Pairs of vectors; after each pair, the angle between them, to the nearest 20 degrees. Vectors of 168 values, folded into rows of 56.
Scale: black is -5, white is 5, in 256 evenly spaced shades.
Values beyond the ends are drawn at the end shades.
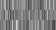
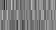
100 degrees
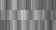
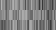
40 degrees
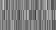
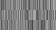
120 degrees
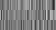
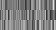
140 degrees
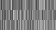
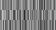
140 degrees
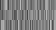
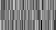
100 degrees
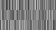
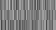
160 degrees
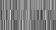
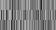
60 degrees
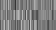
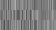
160 degrees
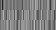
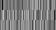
20 degrees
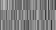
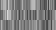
40 degrees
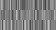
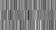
80 degrees
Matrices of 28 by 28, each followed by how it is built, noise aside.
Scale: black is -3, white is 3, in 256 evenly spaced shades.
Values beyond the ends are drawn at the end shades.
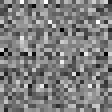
repeating columns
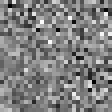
upper triangular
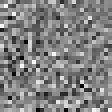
lower triangular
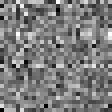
low rank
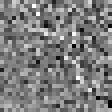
upper triangular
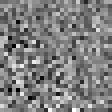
lower triangular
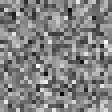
noise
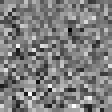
lower triangular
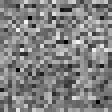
blocks
